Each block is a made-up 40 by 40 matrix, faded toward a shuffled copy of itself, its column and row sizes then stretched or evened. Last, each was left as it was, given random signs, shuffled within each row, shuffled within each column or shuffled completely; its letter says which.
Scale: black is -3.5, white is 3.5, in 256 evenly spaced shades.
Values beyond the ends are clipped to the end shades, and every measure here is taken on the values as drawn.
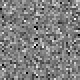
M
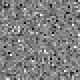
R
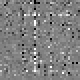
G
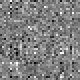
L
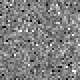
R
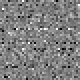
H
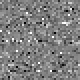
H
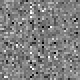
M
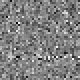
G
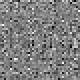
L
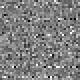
H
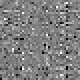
L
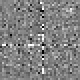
G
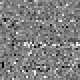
H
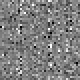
M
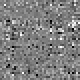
L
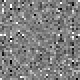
M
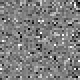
G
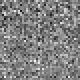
G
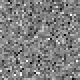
R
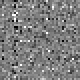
G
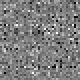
G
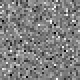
R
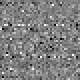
H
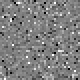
R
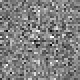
G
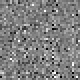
G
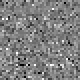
H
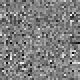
G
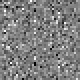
M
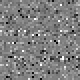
H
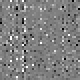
L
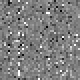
M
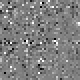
G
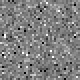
R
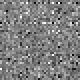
G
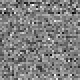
H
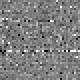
H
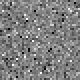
R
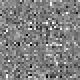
G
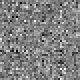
G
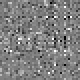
L
